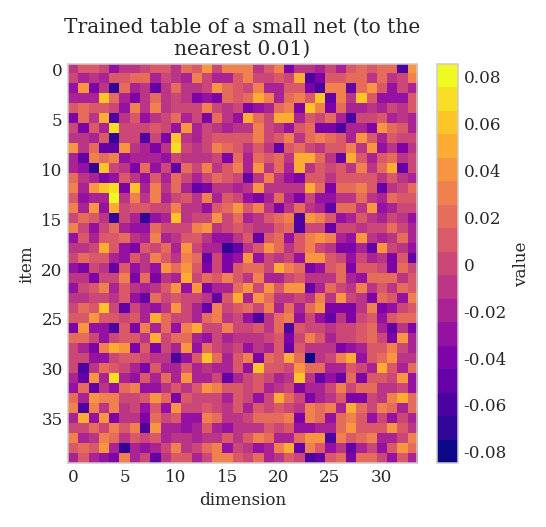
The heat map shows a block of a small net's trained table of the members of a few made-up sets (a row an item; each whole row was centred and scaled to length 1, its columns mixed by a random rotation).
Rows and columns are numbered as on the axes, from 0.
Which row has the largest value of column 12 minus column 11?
22
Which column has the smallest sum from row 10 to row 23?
7
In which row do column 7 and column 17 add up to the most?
1
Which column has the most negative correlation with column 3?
5
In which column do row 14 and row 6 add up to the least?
25
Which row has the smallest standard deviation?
11
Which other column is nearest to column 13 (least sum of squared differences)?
31
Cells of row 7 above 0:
16
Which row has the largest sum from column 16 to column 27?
3
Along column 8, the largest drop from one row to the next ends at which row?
28
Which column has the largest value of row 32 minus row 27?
13
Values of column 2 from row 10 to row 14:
-0.07 -0.02 0.04 -0.02 0.04
